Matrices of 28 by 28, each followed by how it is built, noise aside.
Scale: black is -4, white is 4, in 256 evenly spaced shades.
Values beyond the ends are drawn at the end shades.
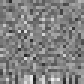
low rank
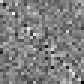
diagonal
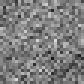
Hankel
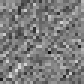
Hankel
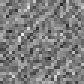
Hankel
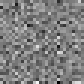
low rank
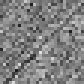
Hankel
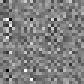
low rank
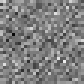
Hankel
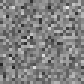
blocks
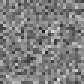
blocks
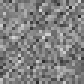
Hankel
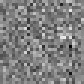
low rank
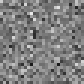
low rank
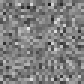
low rank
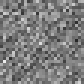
Hankel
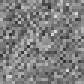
Hankel
